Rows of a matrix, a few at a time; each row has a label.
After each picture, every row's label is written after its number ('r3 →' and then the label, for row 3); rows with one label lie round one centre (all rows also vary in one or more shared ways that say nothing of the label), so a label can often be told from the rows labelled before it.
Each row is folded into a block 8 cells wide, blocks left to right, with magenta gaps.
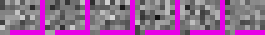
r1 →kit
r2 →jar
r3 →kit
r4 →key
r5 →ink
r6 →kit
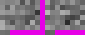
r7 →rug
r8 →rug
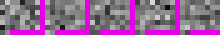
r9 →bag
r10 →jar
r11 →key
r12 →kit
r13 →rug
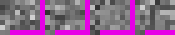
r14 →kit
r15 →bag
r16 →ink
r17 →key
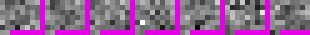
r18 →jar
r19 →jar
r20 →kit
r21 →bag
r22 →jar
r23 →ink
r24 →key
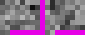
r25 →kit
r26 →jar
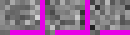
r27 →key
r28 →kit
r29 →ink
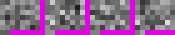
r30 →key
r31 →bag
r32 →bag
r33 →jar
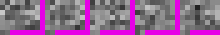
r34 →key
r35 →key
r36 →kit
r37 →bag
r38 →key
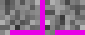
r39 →jar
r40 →bag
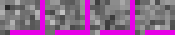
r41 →ink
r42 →bag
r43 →jar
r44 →kit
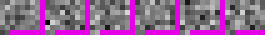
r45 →key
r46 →kit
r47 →jar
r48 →kit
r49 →jar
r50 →ink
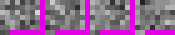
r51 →ink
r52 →bag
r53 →rug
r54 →jar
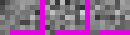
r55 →kit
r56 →ink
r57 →key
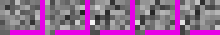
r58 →ink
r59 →rug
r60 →key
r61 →key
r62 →key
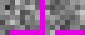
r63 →ink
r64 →jar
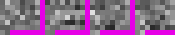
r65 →bag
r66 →kit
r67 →jar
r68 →jar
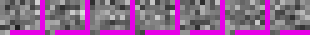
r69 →jar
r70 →key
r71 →kit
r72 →ink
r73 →jar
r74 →rug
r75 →key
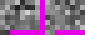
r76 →key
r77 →rug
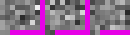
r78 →rug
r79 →ink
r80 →kit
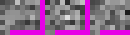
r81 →kit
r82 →kit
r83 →kit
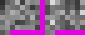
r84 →kit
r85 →bag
